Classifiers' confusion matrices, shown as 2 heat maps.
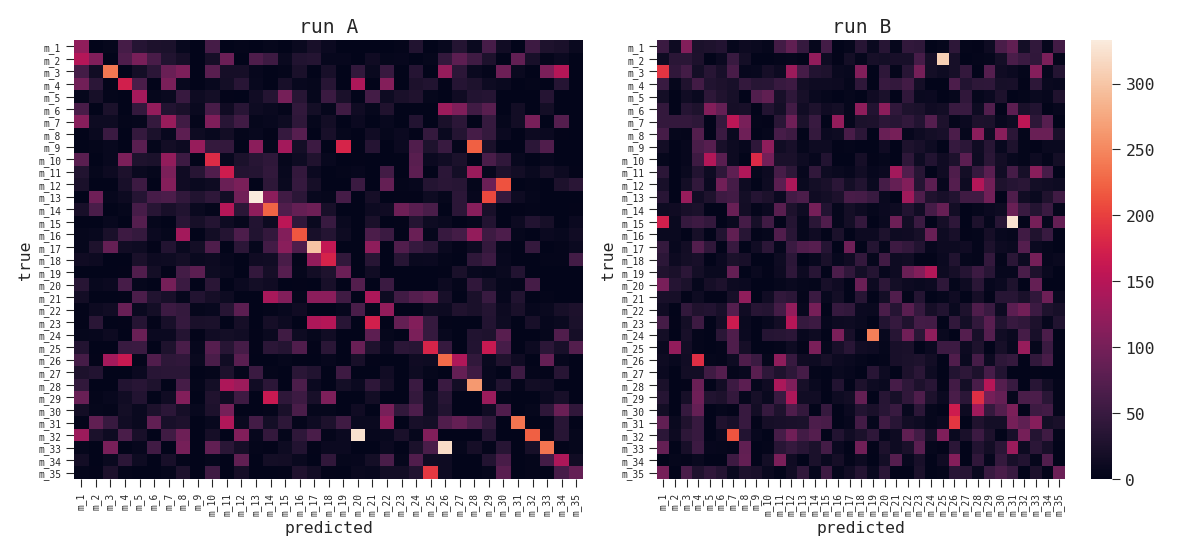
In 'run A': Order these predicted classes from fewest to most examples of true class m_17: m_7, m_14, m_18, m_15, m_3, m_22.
m_22, m_7, m_14, m_3, m_15, m_18
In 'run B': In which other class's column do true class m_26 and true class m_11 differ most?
m_4
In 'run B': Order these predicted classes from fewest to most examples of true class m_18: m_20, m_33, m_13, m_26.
m_13, m_26, m_20, m_33
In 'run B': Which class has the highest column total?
m_12
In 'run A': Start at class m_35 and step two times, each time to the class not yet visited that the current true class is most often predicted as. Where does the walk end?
m_29
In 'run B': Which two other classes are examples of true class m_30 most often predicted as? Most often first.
m_26, m_28
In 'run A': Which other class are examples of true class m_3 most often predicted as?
m_34
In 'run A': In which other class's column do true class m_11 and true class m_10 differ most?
m_28
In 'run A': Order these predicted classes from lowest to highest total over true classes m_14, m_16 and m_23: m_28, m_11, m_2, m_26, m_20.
m_20, m_26, m_2, m_11, m_28
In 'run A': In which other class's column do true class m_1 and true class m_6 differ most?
m_26
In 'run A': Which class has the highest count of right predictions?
m_13
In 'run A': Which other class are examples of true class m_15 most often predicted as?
m_5
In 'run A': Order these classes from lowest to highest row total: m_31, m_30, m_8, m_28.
m_8, m_30, m_28, m_31
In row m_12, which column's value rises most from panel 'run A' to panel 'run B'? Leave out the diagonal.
m_28
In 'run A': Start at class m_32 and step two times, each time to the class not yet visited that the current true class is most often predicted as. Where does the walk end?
m_7
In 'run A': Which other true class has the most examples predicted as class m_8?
m_16
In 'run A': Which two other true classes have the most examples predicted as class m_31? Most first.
m_2, m_27
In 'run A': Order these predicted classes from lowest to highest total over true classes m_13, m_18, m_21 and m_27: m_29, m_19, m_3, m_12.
m_3, m_12, m_19, m_29
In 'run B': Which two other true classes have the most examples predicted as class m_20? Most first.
m_6, m_8
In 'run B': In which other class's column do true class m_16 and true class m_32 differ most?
m_7
